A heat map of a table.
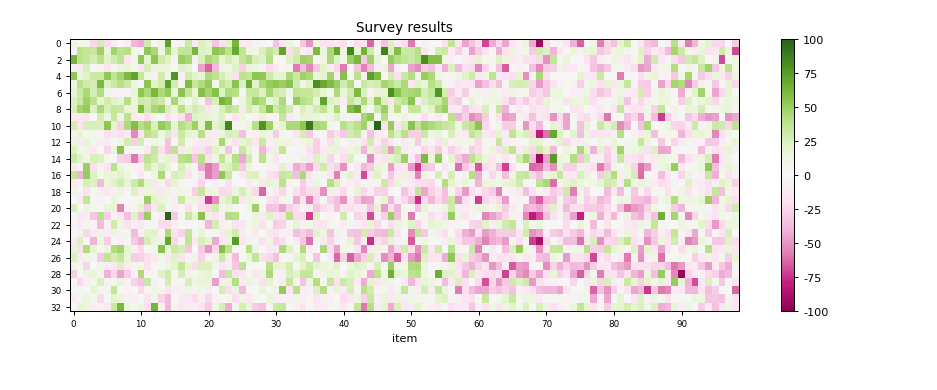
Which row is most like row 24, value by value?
0
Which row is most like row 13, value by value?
32
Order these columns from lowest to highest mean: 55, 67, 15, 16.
67, 55, 15, 16
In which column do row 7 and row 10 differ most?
20
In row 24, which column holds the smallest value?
69
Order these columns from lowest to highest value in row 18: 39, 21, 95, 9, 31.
31, 39, 21, 9, 95
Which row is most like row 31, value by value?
22
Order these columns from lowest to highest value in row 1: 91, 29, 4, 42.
91, 42, 29, 4
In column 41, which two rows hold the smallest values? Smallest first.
26, 23
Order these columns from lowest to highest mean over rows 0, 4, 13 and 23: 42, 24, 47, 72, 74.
74, 72, 42, 47, 24
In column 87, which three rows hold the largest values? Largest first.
21, 28, 8
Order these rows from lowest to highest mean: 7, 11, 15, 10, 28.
15, 28, 11, 7, 10
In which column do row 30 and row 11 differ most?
71
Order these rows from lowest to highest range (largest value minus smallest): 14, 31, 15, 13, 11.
31, 13, 15, 11, 14
